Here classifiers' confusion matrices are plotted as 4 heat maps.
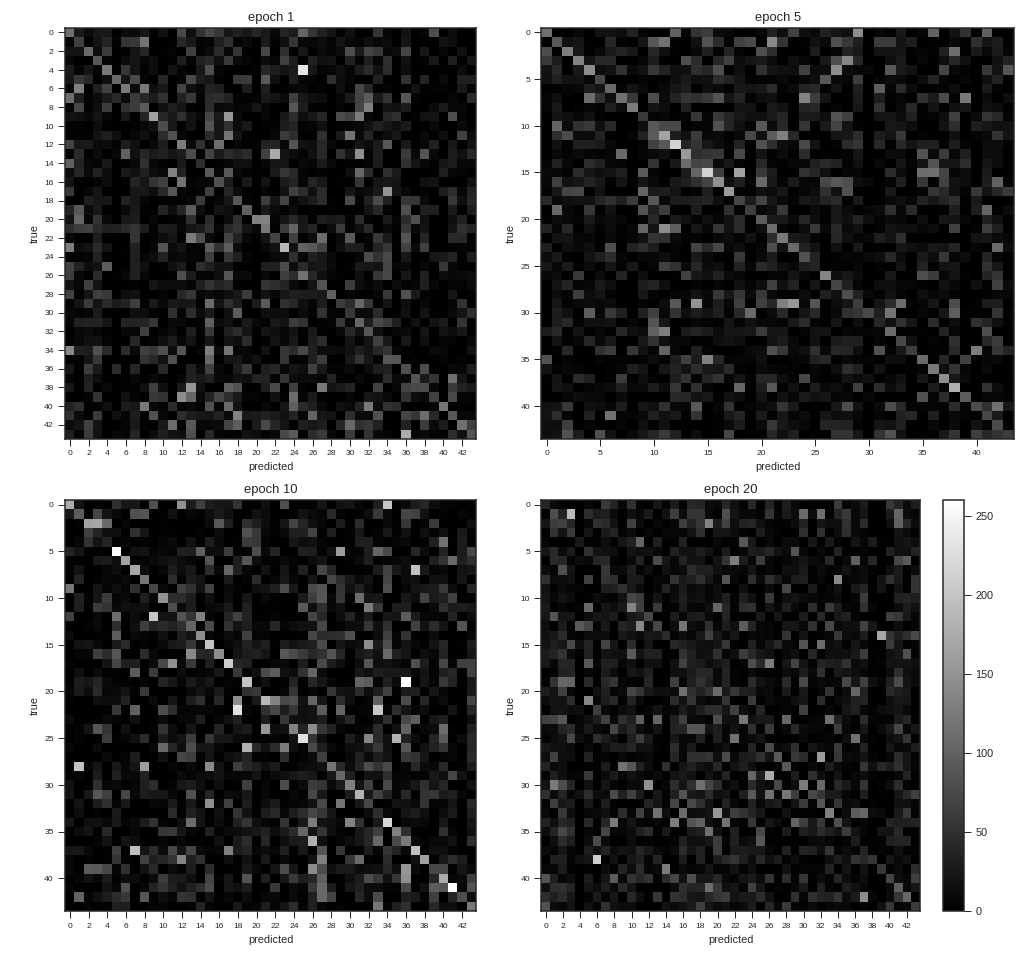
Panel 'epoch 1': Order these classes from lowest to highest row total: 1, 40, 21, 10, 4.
10, 1, 4, 40, 21
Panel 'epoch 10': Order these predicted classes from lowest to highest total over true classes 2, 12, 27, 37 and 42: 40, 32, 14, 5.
40, 32, 14, 5
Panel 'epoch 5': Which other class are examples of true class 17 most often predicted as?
9
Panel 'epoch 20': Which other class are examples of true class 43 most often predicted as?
0
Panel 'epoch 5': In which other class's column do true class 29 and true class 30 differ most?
23
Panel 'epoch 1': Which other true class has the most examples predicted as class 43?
42
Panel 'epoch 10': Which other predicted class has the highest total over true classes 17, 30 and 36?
26
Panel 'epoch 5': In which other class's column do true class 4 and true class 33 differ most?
27
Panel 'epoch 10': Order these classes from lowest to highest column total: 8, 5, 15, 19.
8, 5, 15, 19
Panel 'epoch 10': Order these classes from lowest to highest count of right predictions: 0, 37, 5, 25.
0, 37, 25, 5
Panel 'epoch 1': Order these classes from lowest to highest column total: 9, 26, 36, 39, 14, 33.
39, 14, 9, 26, 33, 36
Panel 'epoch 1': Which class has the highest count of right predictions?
23
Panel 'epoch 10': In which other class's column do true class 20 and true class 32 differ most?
15
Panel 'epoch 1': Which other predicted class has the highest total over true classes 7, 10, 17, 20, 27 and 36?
15
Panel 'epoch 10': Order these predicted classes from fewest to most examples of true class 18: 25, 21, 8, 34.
8, 34, 25, 21
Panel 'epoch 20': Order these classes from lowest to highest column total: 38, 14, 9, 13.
38, 14, 9, 13
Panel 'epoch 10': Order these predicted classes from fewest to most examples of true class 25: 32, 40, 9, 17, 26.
9, 17, 26, 40, 32
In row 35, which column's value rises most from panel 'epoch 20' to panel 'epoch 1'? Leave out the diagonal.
15
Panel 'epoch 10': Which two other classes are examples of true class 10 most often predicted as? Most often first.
31, 27
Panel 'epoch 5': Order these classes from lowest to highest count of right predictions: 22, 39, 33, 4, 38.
33, 39, 22, 4, 38
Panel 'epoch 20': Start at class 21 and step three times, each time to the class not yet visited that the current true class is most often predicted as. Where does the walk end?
26
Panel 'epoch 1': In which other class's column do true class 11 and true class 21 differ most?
30
